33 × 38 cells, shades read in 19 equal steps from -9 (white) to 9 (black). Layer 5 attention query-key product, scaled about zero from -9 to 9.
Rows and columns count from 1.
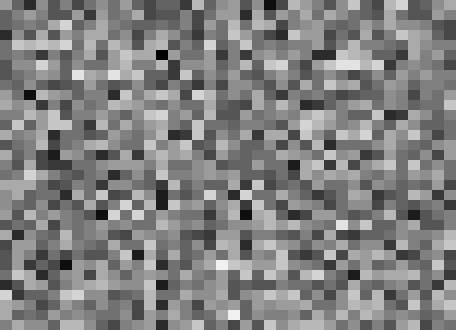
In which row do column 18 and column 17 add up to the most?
24
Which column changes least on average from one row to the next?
36
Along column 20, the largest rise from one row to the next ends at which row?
33
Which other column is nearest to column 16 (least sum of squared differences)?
7
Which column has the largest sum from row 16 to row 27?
5
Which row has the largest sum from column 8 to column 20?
9
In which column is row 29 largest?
14
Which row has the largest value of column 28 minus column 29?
6
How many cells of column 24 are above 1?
10
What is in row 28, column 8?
4
